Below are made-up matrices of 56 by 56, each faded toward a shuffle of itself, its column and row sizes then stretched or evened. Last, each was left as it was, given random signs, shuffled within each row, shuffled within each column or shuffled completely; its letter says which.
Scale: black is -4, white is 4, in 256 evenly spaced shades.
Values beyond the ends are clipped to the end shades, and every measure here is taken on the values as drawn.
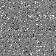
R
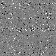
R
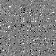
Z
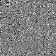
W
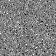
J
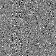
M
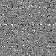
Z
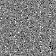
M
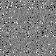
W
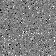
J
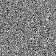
M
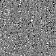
M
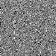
M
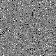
M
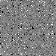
W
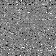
R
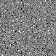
M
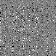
W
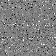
R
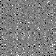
Z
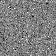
J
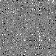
Z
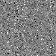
M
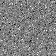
J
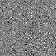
Z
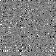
Z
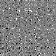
Z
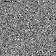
R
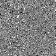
M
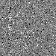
M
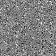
M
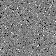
J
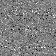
R
